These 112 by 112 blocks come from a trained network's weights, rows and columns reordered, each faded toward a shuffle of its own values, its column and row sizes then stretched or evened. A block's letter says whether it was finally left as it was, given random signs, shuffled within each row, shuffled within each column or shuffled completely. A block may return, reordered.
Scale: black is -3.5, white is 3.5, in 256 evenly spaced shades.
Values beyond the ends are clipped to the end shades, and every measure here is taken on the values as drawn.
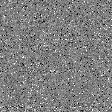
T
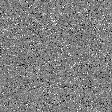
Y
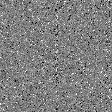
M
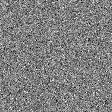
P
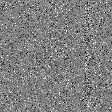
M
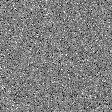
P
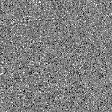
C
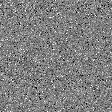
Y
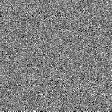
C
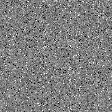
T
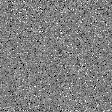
T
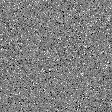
P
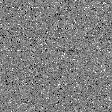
T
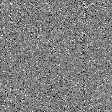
T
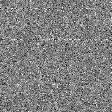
T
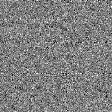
C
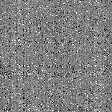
C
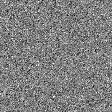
M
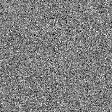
T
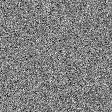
P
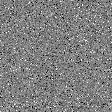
Y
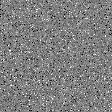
T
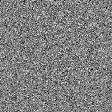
C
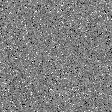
P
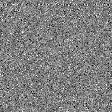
C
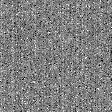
M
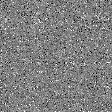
T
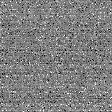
C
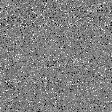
T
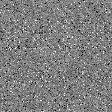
T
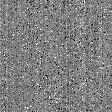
M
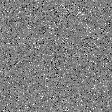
T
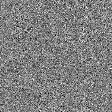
T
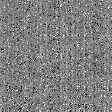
C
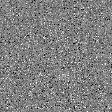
T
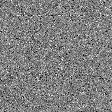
Y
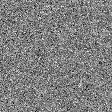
P
